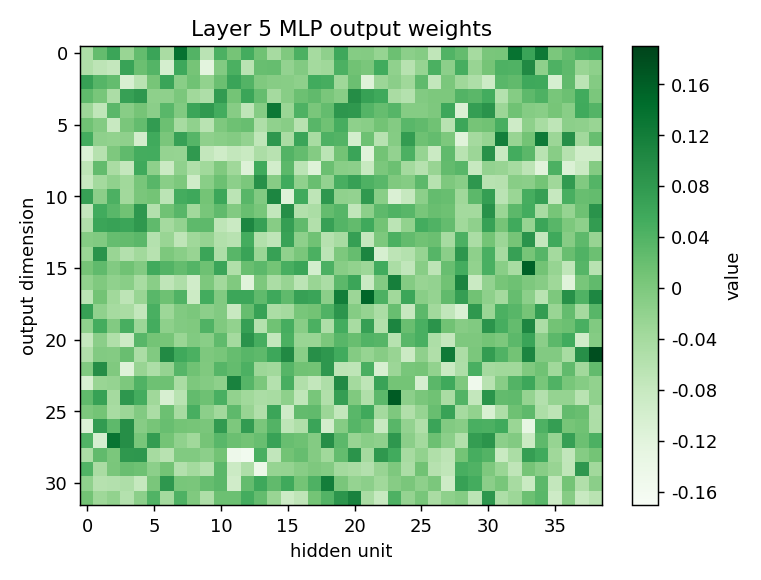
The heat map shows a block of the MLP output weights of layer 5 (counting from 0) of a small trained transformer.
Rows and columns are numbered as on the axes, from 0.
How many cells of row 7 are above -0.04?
22
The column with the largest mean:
19
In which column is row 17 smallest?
8
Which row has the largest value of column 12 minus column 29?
23
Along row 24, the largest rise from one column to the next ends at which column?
30
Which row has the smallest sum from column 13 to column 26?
29
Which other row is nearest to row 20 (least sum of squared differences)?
9
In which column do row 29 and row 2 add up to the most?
0
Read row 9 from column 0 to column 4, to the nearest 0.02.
-0.08 -0.04 -0.02 -0.04 0
